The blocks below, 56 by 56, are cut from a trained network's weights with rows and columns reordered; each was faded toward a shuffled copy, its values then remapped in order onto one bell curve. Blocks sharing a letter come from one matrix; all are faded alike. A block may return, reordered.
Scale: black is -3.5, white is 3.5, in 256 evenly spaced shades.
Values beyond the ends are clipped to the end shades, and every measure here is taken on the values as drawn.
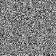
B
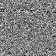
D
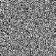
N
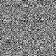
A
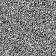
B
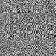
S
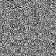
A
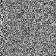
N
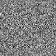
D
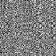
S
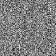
N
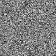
B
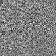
A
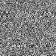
D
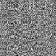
A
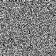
B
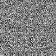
N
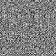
A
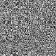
N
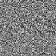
S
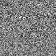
D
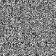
B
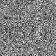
S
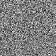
B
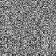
A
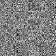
N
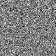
B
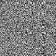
N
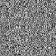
S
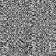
S
